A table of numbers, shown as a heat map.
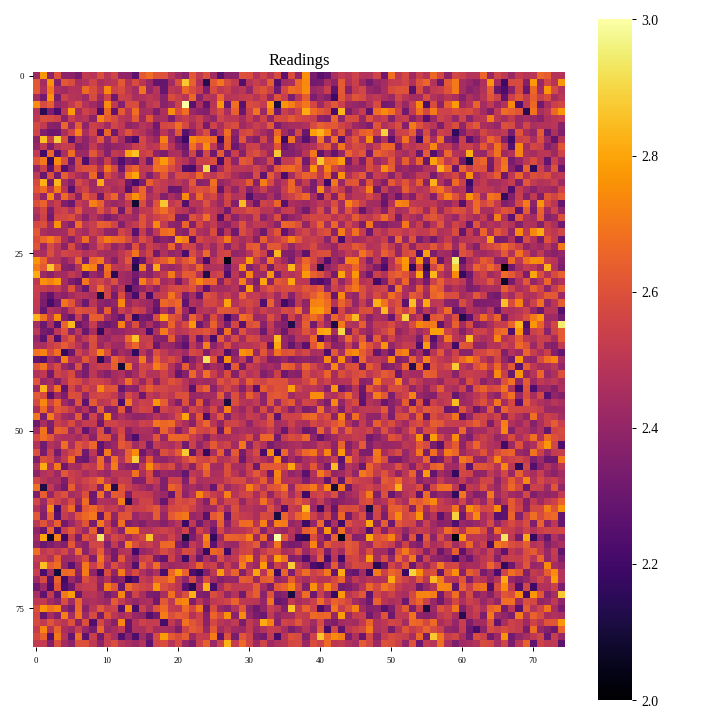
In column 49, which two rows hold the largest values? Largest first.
8, 33
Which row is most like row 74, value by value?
7
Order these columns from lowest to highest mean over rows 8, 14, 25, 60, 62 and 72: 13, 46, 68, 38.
38, 68, 13, 46
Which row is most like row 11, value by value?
37
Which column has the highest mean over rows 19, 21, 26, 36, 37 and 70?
59
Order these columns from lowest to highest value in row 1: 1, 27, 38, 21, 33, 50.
1, 50, 27, 33, 38, 21
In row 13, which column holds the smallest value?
70
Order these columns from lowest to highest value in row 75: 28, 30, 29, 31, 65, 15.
31, 30, 28, 15, 29, 65
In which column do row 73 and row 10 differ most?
24
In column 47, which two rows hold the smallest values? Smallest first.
61, 70
